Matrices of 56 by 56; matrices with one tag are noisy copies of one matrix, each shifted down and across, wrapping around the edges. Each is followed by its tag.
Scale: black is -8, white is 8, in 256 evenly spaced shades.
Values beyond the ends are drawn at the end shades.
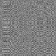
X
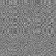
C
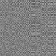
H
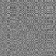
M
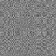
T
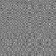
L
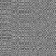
H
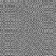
H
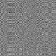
X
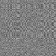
C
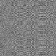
X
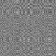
C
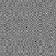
L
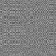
H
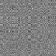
M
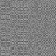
H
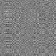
X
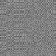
H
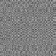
L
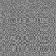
C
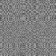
C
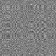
C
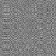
X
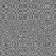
C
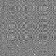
C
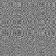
C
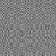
L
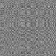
T
